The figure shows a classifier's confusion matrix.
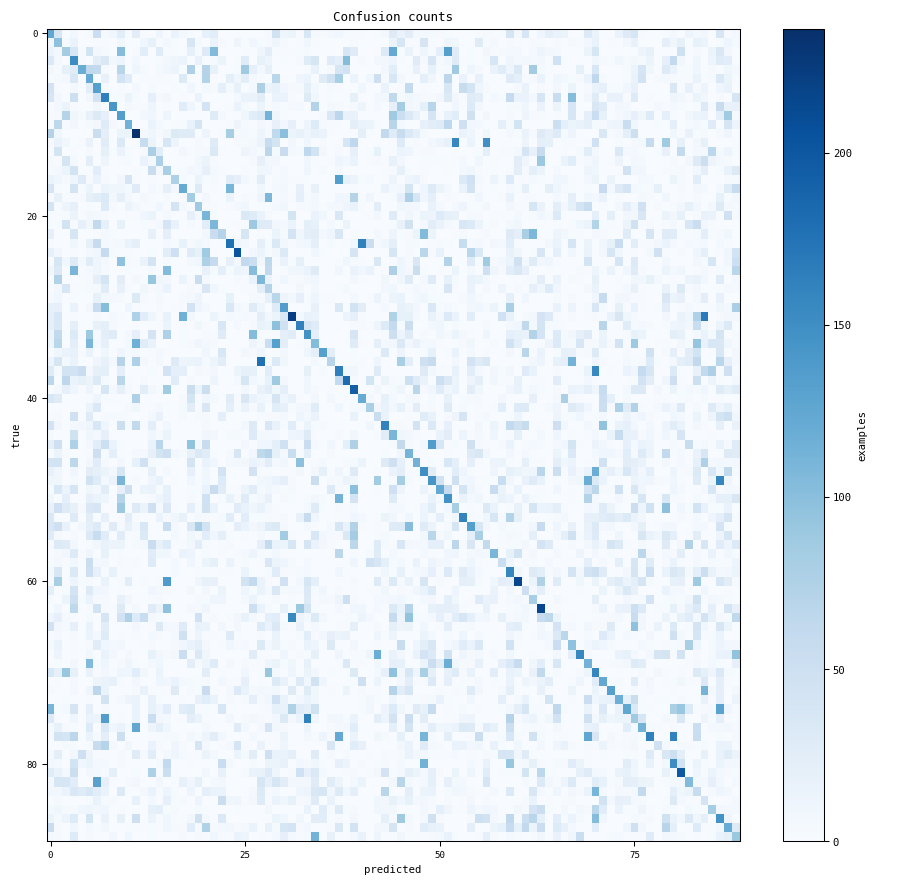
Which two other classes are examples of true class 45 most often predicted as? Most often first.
49, 18
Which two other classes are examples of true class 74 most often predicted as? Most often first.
86, 0
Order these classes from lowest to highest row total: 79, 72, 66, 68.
66, 79, 72, 68
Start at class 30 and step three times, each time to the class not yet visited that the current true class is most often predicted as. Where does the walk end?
82
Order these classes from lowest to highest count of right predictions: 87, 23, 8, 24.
87, 8, 23, 24
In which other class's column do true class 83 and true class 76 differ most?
11
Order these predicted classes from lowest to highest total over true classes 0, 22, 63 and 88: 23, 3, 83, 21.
23, 83, 21, 3
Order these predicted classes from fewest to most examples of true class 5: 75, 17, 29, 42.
75, 17, 42, 29
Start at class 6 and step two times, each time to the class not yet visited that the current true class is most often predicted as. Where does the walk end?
13
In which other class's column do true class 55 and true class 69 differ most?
51
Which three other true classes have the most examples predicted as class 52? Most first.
12, 4, 56
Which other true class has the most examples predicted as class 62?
22
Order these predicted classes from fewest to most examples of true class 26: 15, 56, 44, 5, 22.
5, 22, 56, 44, 15
